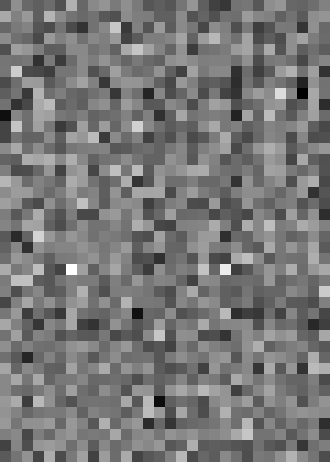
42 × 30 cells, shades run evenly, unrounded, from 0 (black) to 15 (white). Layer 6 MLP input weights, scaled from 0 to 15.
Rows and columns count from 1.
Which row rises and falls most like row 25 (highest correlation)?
29
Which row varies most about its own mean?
25
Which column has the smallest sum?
22
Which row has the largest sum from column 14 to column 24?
40
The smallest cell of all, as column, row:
28, 9
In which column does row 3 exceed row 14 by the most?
11
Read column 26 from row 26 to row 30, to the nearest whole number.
6 6 7 4 6
